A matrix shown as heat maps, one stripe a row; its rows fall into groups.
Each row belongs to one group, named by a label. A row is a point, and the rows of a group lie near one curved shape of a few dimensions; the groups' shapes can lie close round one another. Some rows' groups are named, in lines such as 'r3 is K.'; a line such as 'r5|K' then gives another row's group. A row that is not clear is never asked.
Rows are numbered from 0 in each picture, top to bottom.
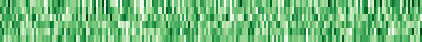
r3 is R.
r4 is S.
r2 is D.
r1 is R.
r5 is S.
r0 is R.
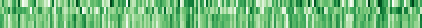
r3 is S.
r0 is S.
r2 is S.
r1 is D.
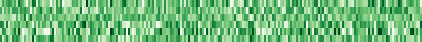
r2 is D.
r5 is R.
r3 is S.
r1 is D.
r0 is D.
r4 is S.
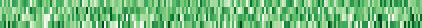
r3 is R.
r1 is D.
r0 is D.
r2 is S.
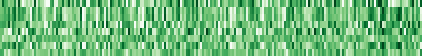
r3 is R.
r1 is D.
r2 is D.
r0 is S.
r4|S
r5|D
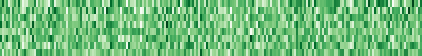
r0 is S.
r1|R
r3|R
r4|D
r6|S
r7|D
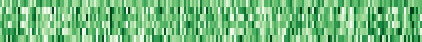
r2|D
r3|S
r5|R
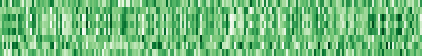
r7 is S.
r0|R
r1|D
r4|D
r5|D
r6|R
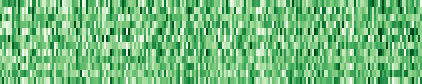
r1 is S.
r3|S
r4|S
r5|R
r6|R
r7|S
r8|D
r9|S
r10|D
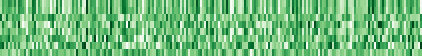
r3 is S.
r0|D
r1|D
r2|R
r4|D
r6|S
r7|D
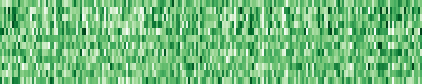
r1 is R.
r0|S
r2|D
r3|R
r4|S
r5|D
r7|D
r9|S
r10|S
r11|R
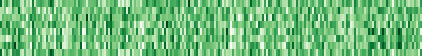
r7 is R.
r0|R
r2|D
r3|R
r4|D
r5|S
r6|D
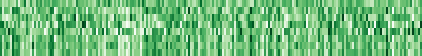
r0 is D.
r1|R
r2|S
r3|S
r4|R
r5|R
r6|R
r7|R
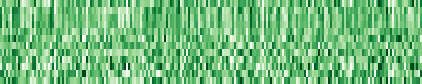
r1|R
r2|R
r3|R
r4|D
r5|D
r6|D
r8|D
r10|S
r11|R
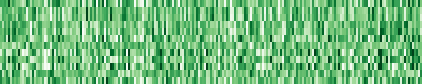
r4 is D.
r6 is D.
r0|R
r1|D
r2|D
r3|D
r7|S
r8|R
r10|R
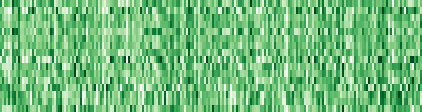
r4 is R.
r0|R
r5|S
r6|S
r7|R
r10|S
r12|R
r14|D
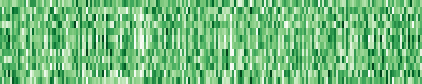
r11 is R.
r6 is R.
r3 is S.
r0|D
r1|R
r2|R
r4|R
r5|R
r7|D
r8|S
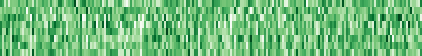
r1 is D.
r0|S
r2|D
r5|R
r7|R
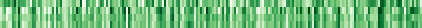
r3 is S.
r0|D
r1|S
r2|S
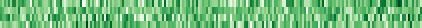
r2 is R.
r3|D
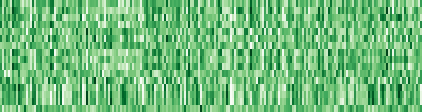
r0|R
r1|R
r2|D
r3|R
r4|D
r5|R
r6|D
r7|R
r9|R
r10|S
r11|R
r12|D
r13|D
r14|D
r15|D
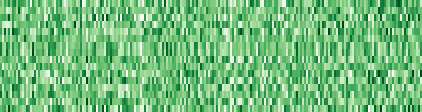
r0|D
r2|R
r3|S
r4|R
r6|R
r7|R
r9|D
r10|S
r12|R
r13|R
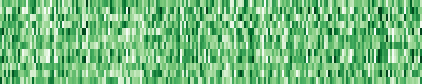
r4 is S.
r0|D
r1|S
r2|R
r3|D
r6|D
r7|S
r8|S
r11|R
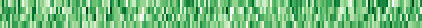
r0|S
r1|D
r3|D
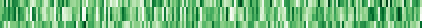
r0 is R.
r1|D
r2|D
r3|S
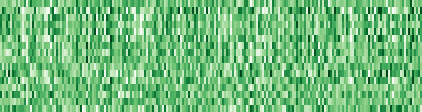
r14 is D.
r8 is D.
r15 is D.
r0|D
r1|S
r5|S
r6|D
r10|R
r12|D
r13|R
